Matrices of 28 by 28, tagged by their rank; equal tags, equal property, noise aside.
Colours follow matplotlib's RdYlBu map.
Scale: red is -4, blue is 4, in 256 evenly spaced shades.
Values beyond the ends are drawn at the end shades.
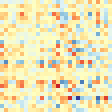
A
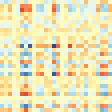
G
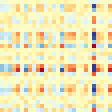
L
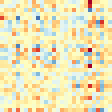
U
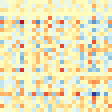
A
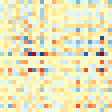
A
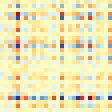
L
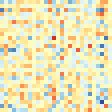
U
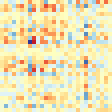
A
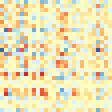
A
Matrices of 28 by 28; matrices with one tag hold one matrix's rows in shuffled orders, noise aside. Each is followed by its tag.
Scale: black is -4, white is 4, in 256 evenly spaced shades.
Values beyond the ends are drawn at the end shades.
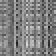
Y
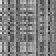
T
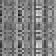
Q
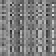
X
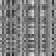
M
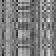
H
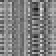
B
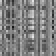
M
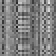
H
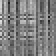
T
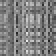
Y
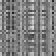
M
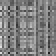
T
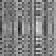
Q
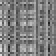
T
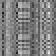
H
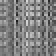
Y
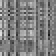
T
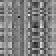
B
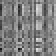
Q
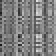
Q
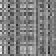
T
